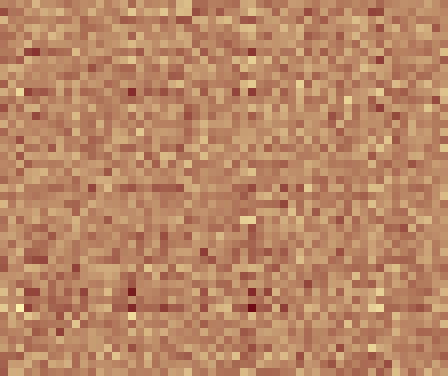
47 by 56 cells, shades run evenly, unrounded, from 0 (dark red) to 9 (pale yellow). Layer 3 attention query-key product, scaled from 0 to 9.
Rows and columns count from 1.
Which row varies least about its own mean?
43
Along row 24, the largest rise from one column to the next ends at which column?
39
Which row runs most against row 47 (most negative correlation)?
3
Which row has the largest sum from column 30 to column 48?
4
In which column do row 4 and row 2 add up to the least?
48
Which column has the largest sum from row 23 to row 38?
47
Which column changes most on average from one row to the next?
32
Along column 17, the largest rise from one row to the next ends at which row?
40
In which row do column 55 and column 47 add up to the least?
13
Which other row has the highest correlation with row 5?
1
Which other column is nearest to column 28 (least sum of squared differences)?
25
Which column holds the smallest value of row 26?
36
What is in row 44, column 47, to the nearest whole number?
8
